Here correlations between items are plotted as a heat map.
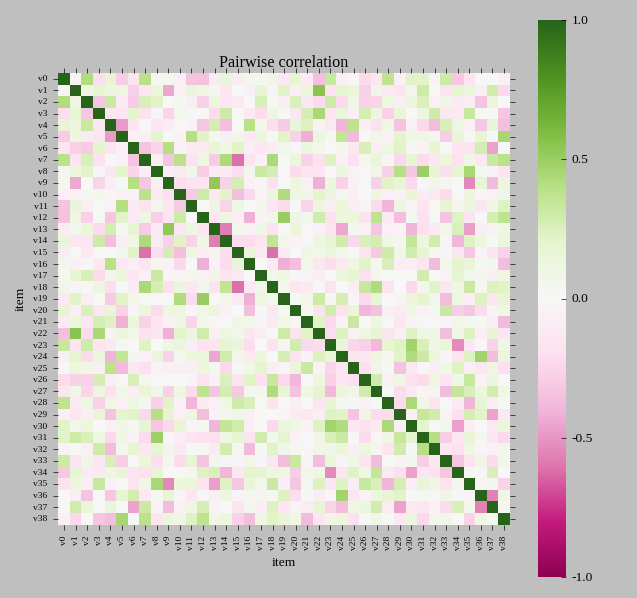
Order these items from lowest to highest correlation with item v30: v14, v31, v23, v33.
v33, v31, v14, v23
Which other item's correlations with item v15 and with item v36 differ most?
v18
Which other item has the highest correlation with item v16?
v4
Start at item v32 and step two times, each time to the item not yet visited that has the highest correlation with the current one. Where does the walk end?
v8
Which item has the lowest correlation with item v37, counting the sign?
v36
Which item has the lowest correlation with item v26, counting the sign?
v20
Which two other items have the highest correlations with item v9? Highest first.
v13, v6
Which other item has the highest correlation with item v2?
v0
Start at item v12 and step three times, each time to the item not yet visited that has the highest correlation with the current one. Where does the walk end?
v7
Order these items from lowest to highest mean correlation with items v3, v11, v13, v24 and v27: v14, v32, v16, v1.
v16, v14, v32, v1
